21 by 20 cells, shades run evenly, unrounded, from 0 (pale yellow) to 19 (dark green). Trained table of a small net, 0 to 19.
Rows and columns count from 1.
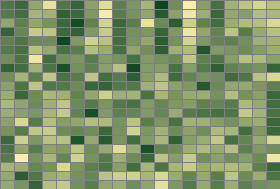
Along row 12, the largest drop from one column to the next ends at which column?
18
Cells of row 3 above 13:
5
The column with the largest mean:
6
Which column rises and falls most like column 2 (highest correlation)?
16
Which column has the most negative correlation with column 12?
14
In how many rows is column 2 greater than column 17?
15
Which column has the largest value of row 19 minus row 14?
10
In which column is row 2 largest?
12
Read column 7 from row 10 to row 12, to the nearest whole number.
15 8 13
